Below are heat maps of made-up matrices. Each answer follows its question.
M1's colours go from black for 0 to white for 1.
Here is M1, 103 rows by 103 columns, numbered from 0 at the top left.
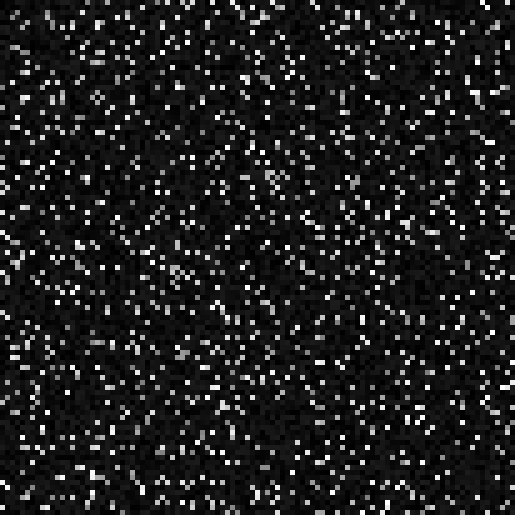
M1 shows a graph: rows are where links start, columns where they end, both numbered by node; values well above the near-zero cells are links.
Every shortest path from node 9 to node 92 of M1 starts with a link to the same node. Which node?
node 67
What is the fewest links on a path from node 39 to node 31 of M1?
3
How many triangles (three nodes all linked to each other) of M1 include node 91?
4
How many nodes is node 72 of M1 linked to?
9
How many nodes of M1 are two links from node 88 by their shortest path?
9
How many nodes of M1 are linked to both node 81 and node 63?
8
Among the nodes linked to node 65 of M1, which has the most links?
node 7
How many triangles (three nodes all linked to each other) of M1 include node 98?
5
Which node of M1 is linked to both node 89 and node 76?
node 24
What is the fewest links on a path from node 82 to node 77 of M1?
2
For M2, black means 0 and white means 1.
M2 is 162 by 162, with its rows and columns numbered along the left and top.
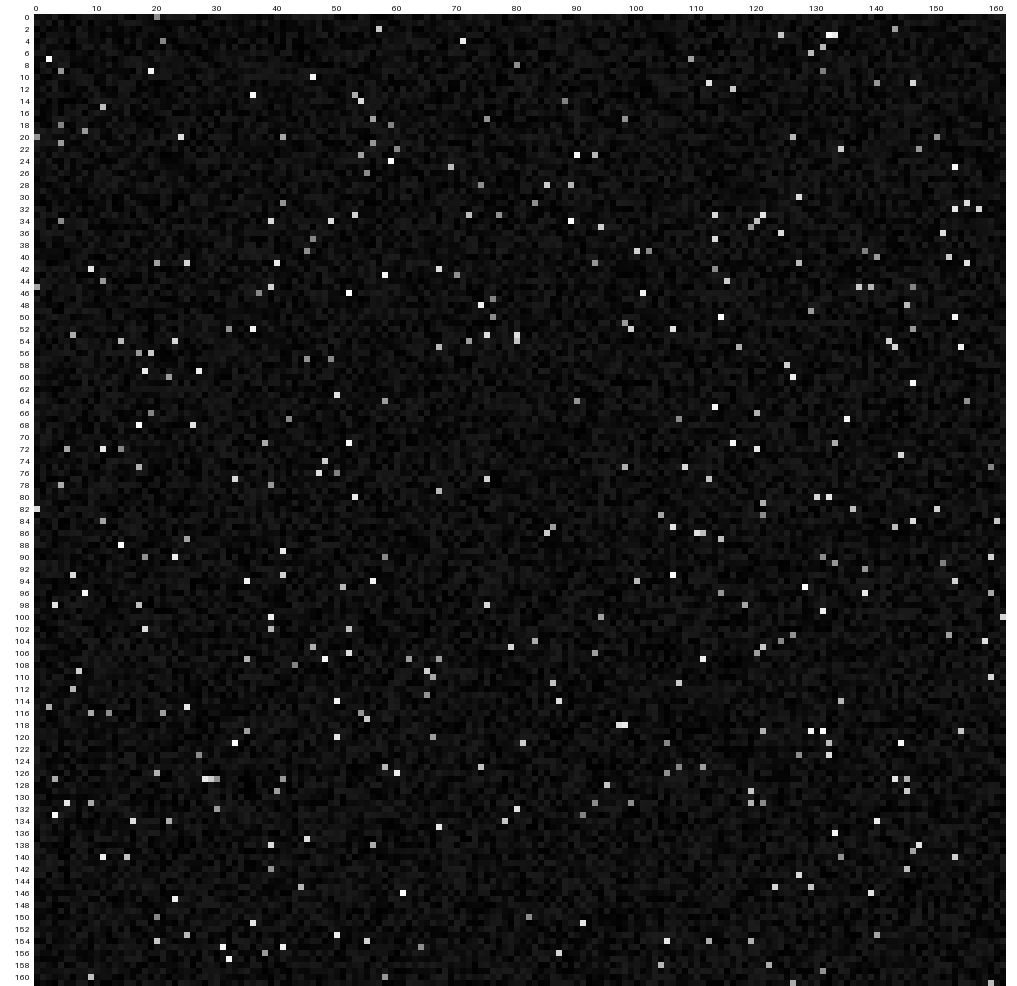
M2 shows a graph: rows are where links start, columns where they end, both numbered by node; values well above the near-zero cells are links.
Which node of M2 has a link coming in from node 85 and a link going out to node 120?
node 106
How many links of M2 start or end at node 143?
5
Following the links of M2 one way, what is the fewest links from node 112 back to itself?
5
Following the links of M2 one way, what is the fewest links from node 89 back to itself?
4
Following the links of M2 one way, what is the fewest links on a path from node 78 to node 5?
6
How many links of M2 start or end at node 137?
2
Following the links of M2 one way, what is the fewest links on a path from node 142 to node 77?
6
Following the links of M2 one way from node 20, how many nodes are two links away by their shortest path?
9
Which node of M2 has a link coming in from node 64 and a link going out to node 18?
node 90
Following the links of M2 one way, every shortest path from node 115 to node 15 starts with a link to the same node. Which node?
node 25
